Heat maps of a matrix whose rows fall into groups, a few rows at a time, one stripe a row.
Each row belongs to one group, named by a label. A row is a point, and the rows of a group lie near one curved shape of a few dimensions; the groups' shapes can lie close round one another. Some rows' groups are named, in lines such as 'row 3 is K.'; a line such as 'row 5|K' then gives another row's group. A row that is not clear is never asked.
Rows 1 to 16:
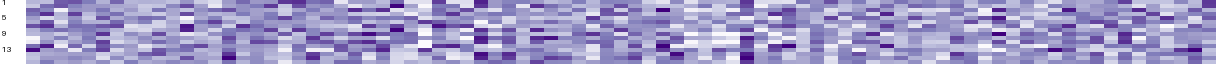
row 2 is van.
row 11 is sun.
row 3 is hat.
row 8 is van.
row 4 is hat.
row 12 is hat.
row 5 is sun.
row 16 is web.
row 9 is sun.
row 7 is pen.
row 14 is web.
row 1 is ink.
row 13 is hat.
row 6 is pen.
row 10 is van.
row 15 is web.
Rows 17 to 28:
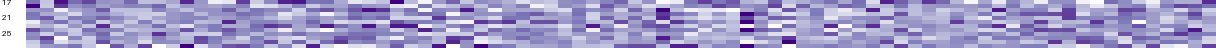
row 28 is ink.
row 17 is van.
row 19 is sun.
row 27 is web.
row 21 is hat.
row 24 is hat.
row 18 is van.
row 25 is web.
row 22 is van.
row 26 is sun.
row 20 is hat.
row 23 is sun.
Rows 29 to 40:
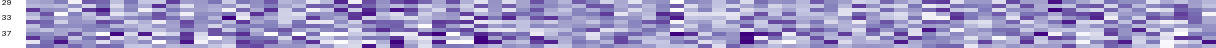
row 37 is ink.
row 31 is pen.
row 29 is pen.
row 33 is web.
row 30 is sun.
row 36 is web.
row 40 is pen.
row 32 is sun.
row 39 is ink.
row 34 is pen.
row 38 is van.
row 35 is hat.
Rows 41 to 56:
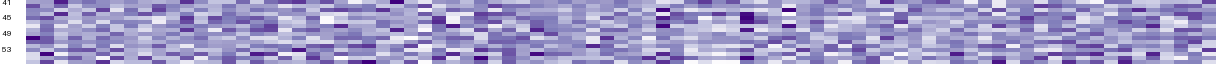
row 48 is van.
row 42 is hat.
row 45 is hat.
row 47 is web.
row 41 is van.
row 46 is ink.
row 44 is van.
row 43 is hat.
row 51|hat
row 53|ink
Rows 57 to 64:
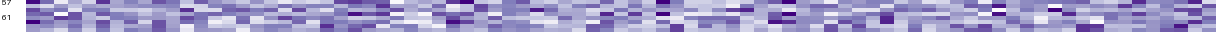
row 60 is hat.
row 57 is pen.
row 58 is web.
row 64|sun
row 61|van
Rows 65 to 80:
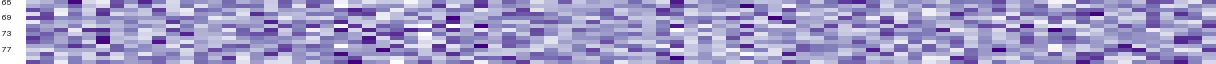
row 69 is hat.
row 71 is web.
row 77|web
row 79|web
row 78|web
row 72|pen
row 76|ink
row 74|pen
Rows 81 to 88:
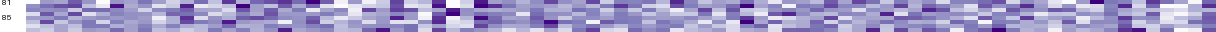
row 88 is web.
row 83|pen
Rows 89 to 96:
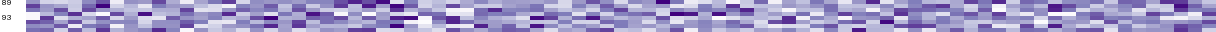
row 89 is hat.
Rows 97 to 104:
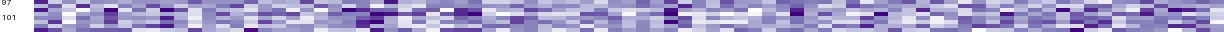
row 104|pen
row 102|sun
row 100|sun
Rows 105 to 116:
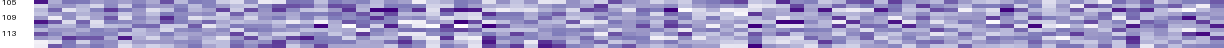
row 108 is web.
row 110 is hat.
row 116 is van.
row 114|ink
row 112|pen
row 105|van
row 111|web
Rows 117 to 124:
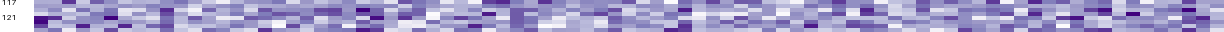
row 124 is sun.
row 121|pen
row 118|web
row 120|sun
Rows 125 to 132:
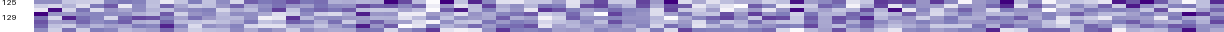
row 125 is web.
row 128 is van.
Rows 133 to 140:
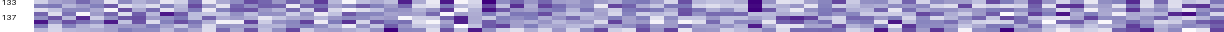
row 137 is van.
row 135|ink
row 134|van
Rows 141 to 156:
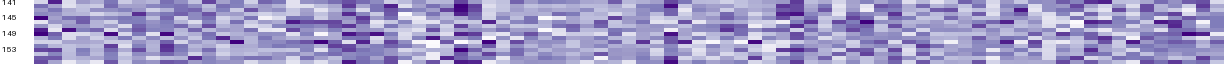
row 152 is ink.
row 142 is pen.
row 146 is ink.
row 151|web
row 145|van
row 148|van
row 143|pen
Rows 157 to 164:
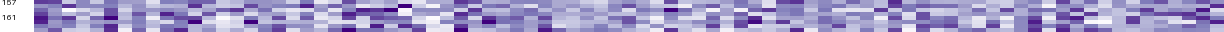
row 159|hat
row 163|pen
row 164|web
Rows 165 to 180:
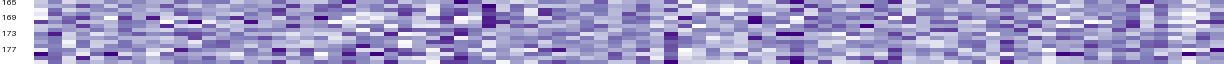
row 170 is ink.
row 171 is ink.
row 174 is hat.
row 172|pen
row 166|ink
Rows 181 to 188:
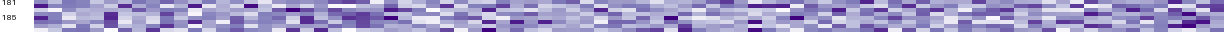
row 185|hat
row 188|ink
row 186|van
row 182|ink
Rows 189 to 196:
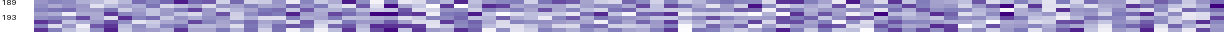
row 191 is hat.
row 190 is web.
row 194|hat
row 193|van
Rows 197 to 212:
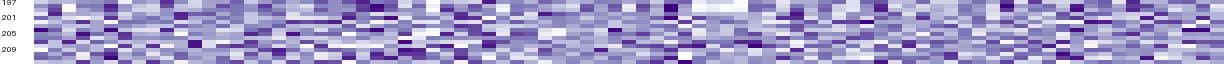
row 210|pen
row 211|pen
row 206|van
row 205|ink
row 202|ink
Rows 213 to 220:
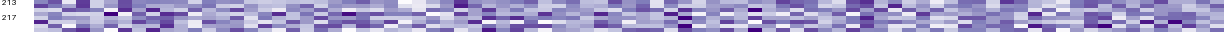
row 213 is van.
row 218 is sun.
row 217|web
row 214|van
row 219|sun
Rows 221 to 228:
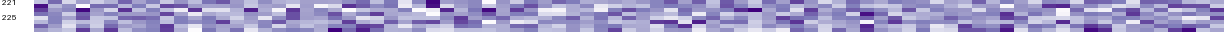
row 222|hat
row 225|van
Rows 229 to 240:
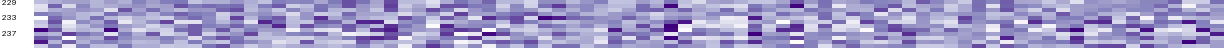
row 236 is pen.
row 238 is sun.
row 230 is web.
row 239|van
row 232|hat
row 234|sun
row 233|van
